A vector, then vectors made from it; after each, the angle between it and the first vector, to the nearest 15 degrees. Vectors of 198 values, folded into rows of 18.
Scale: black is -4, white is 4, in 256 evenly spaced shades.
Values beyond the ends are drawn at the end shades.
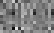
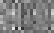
165 degrees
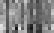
120 degrees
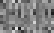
30 degrees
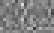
60 degrees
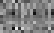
15 degrees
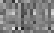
165 degrees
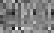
15 degrees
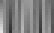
75 degrees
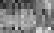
60 degrees
